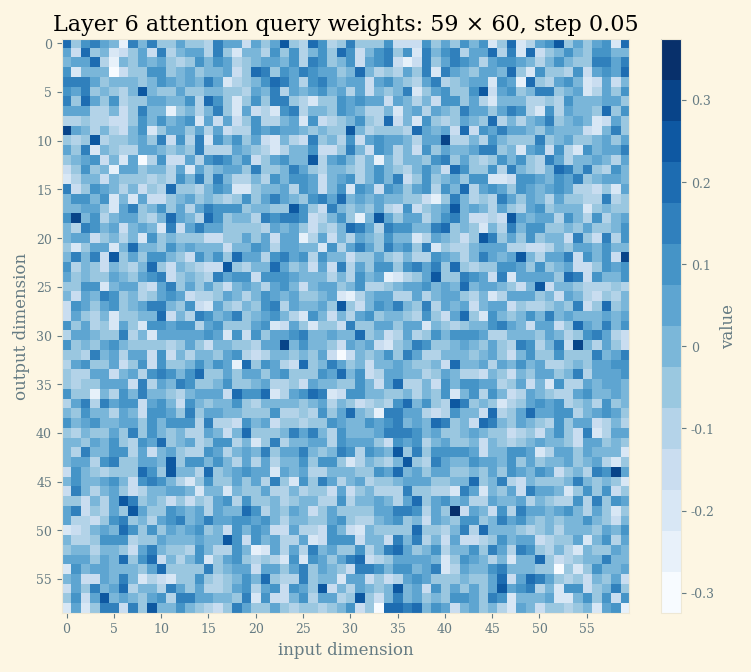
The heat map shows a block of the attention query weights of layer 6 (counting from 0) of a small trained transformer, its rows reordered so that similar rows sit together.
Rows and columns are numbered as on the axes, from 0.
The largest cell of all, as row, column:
48, 41
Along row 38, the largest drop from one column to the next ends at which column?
46
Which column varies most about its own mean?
35
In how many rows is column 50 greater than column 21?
21
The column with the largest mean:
57
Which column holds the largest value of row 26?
4
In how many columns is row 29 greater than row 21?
27
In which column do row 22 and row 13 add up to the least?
13
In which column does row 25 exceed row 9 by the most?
50
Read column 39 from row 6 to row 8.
-0.15 0.05 -0.05
